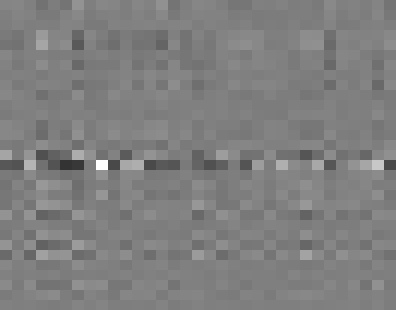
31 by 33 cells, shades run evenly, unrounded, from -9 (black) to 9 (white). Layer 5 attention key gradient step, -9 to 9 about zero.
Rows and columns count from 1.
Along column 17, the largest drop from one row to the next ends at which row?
22
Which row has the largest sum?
21
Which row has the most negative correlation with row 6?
3
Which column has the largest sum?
9
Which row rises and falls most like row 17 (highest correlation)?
18
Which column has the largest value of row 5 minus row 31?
4
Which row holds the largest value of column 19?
16
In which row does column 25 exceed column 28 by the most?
17
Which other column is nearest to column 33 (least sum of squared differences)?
15
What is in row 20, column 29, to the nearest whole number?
0
